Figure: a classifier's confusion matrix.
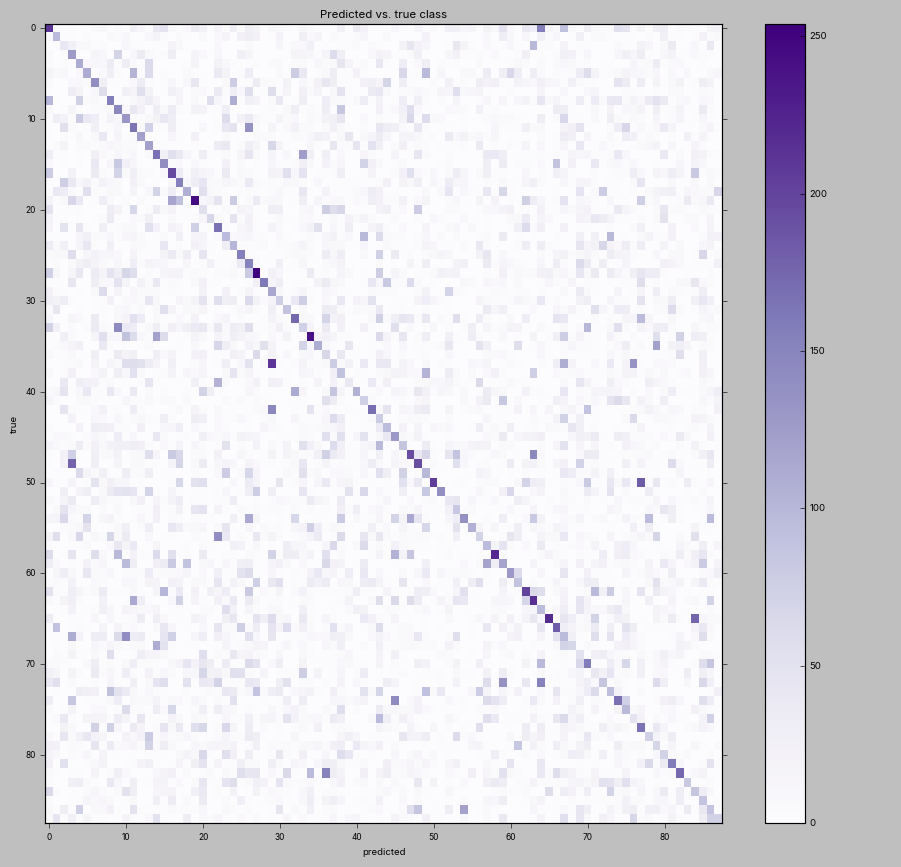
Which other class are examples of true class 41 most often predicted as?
59
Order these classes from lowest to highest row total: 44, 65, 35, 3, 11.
44, 3, 35, 11, 65
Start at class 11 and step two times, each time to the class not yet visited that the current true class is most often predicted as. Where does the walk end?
69
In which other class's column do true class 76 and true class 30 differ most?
43
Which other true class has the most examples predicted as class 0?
8
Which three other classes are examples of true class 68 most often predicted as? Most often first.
14, 67, 15
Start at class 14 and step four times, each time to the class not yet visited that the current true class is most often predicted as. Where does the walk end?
49
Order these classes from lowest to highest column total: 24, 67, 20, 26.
24, 20, 67, 26
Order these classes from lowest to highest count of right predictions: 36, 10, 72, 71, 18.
71, 36, 72, 18, 10
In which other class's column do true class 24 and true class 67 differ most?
10
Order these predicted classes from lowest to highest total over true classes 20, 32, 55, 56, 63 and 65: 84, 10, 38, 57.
57, 10, 38, 84
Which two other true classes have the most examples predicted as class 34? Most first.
82, 55
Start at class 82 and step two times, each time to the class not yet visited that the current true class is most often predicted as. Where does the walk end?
27
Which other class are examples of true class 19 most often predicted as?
16
